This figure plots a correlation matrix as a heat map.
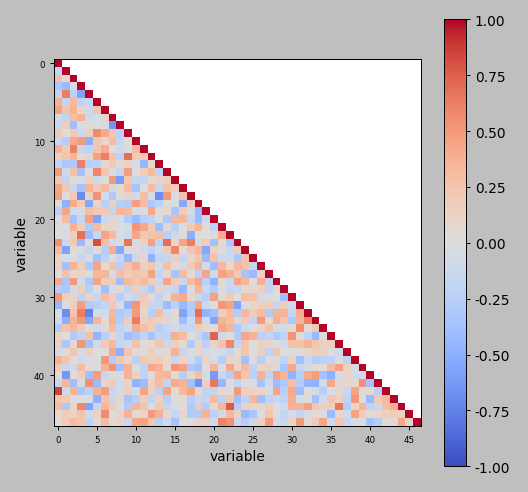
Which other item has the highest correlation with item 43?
38
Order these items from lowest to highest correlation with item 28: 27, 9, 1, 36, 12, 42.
1, 27, 36, 12, 9, 42
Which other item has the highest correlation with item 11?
2
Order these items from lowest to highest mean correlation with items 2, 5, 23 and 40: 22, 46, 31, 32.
31, 22, 46, 32
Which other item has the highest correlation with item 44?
22
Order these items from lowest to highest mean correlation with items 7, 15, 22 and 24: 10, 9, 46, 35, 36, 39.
46, 9, 10, 35, 36, 39
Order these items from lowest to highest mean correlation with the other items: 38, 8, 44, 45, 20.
8, 20, 38, 45, 44
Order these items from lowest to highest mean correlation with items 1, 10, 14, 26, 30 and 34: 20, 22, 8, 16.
8, 20, 16, 22
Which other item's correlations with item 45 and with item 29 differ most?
6
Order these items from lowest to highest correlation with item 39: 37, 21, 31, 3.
31, 21, 37, 3
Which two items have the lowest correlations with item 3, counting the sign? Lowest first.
17, 4
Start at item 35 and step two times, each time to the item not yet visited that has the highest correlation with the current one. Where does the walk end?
41
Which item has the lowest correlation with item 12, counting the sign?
25
